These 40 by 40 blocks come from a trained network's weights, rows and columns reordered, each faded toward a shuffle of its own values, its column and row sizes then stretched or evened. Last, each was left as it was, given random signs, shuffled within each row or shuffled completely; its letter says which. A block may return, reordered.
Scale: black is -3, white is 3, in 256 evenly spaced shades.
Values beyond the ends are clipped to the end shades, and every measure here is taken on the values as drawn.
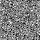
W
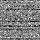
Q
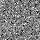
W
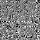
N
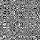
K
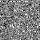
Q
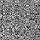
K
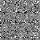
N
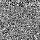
Q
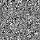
N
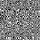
K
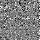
N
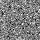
W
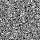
W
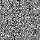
N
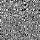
N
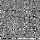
N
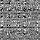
K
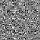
K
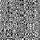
K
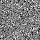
W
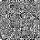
K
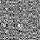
K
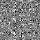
N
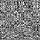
K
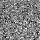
Q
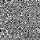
K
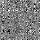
N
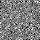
N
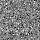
W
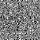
N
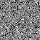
Q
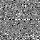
Q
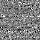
Q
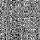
K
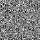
N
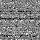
Q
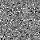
Q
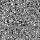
Q
